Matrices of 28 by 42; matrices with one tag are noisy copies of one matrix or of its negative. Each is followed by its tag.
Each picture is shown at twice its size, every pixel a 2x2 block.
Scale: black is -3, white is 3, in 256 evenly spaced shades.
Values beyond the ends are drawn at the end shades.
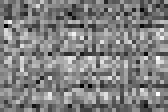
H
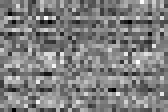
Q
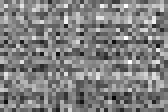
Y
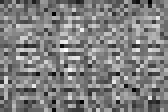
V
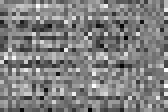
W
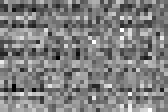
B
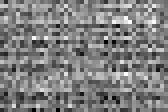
Y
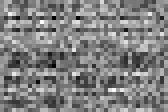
Q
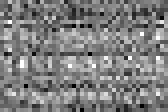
H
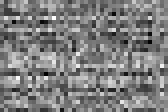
Q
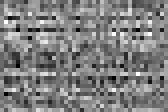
Q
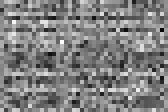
Q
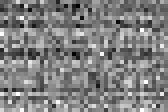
B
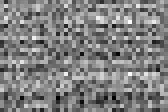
Y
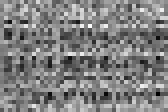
H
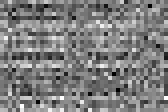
W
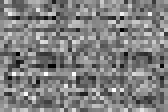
Q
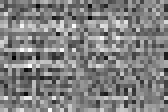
W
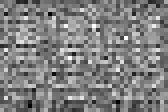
V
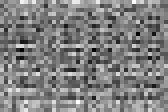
V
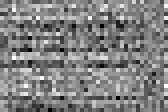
W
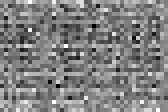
V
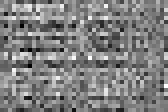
W
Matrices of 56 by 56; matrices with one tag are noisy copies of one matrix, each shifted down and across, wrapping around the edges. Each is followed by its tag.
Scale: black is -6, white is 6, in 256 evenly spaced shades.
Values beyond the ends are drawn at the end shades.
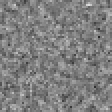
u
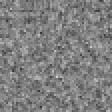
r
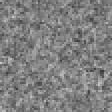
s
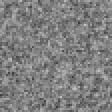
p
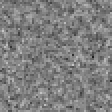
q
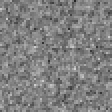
p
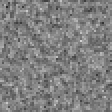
r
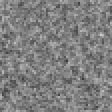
q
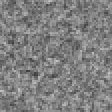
s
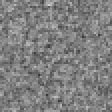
p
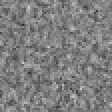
u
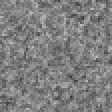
s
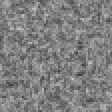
r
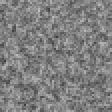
q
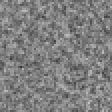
q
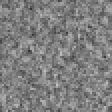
u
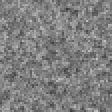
s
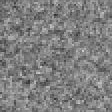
s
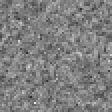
s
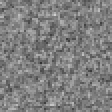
p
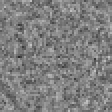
r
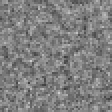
r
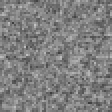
p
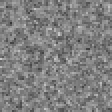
q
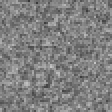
p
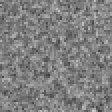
q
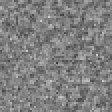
p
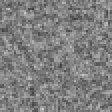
r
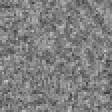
r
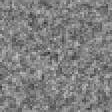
s
